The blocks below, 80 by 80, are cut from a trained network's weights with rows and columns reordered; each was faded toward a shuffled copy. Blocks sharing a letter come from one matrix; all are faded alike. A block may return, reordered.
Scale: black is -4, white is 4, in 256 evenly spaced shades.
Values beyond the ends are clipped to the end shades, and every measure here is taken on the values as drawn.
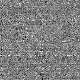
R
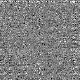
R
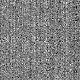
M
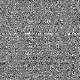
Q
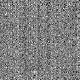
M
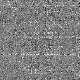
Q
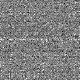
R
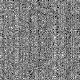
M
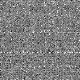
Q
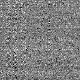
R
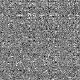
R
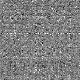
Q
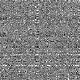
Q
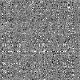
Q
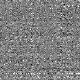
Q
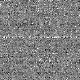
Q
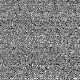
R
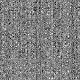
M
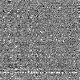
Q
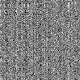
M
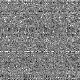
Q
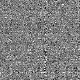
R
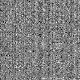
M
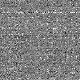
Q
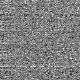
R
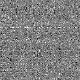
R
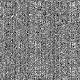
M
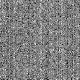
M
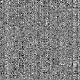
M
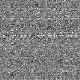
Q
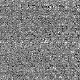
R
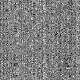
M
